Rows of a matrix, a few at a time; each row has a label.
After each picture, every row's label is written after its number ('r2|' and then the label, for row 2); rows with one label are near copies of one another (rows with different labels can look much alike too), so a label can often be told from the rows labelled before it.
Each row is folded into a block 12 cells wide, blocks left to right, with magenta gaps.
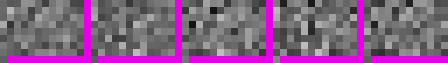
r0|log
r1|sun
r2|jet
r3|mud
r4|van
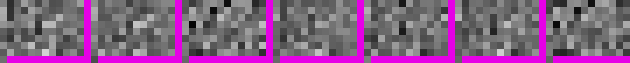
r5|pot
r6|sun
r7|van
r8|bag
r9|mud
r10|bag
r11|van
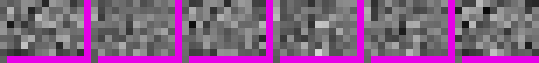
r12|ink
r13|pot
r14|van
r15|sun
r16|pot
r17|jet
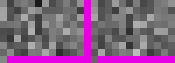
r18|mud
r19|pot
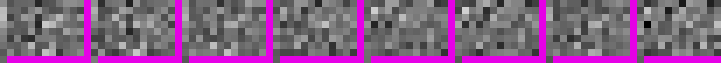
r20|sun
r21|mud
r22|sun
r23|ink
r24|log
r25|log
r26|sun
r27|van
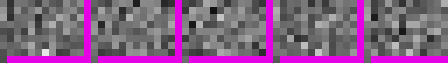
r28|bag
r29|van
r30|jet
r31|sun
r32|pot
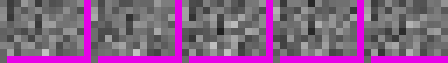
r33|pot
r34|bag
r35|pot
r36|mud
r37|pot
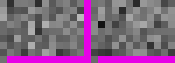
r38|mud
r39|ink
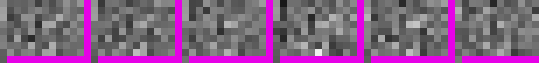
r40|sun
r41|sun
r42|pot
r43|bag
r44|sun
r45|mud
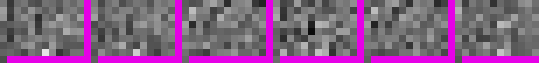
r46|bag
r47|bag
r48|log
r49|pot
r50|log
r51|sun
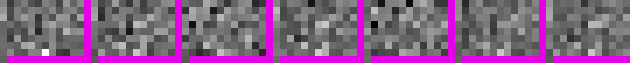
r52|bag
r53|pot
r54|jet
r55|sun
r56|van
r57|bag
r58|sun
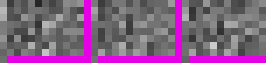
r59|sun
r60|pot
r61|pot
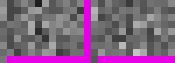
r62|mud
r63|sun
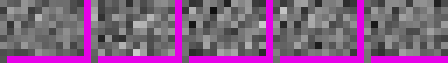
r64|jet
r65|sun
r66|van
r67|log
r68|van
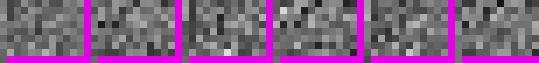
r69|pot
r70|ink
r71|bag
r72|log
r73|sun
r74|van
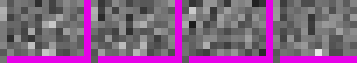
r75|sun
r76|pot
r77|log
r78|bag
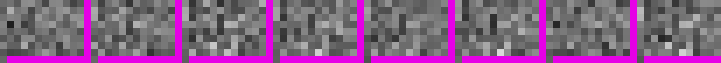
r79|ink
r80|mud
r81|pot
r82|bag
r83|pot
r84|bag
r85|ink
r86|sun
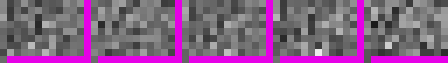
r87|pot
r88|log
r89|sun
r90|bag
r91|ink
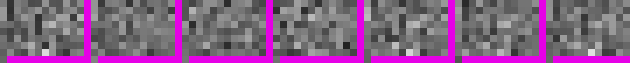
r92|bag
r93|mud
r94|log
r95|jet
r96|sun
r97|pot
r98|bag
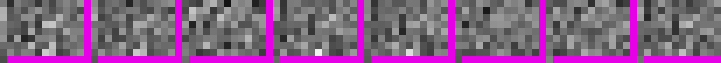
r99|sun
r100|sun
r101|log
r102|bag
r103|bag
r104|ink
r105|van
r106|pot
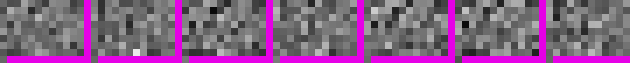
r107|jet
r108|bag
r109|jet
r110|mud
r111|log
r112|van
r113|pot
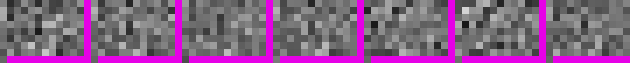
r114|pot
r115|mud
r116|bag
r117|mud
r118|jet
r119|log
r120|pot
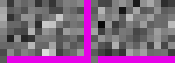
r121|sun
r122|van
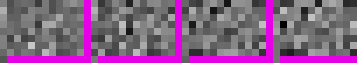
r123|sun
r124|mud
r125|van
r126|van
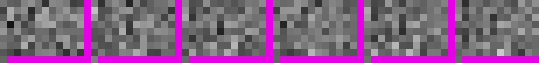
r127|ink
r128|mud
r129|pot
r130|jet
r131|pot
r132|bag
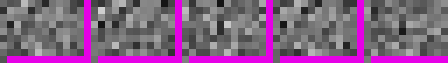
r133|jet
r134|log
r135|mud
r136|jet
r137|pot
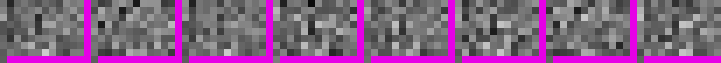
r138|bag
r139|van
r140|bag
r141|mud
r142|mud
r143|pot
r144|jet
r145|sun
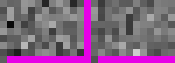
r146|ink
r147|bag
